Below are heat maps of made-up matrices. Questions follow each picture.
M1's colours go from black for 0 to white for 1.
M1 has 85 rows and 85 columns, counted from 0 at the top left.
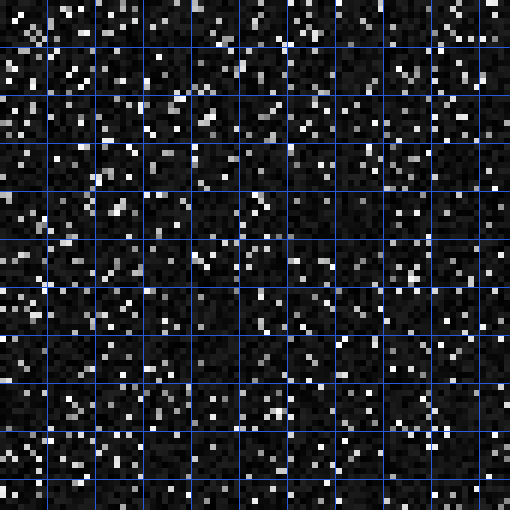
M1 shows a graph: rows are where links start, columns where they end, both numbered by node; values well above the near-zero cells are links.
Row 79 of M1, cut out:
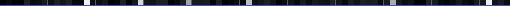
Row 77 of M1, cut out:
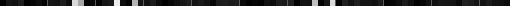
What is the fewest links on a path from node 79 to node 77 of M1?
3
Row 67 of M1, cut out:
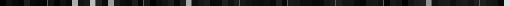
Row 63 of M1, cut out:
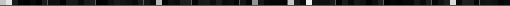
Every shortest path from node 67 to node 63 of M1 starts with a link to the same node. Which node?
node 71
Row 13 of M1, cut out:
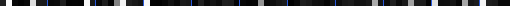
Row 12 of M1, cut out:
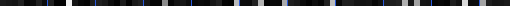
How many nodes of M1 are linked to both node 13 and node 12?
3
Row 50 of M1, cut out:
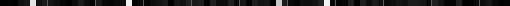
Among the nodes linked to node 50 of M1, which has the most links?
node 5
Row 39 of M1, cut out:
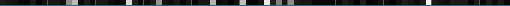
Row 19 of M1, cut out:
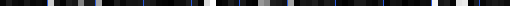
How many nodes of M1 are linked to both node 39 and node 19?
3
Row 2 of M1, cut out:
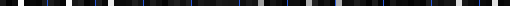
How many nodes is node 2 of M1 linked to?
8
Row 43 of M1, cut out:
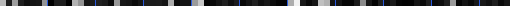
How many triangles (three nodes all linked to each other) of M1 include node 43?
8
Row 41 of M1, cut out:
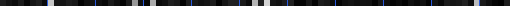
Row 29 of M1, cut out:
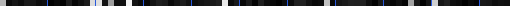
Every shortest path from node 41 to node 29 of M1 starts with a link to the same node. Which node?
node 8
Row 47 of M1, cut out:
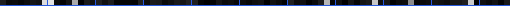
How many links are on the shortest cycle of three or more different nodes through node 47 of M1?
4
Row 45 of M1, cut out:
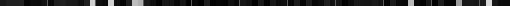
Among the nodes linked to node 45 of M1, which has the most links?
node 15
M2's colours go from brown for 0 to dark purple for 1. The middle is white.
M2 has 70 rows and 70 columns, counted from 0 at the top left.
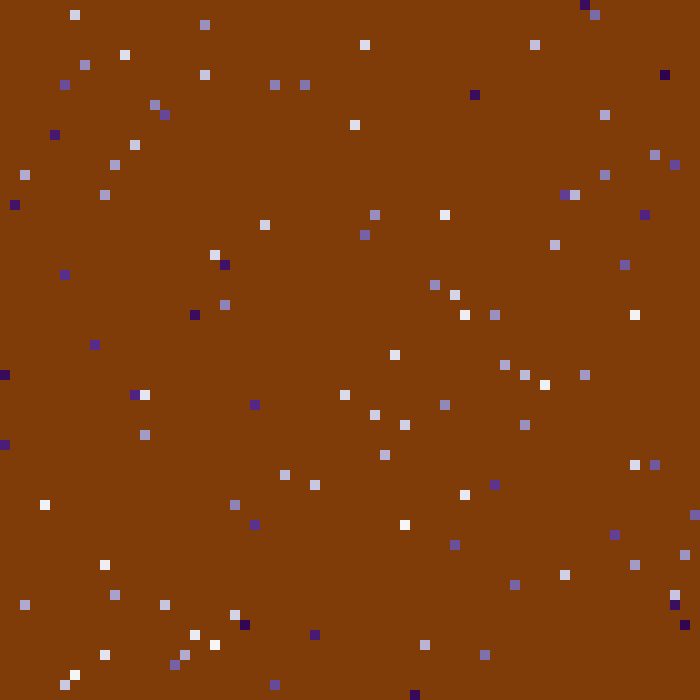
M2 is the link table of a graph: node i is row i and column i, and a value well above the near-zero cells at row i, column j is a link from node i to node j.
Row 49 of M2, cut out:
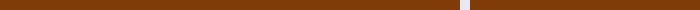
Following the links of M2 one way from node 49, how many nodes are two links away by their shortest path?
2
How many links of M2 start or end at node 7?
4
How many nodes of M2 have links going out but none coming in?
1
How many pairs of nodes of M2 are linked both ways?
5
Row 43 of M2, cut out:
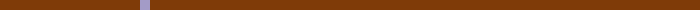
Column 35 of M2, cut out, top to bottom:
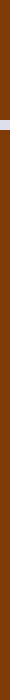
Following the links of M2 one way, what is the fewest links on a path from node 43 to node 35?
5
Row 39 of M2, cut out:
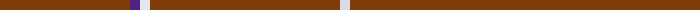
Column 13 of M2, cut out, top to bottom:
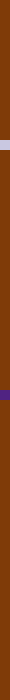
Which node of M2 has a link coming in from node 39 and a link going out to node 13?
node 14
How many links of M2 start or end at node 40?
4
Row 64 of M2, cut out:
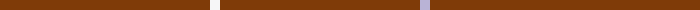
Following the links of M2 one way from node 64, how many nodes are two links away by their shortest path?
4
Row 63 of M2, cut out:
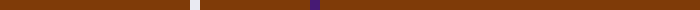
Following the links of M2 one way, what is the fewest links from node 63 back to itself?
2
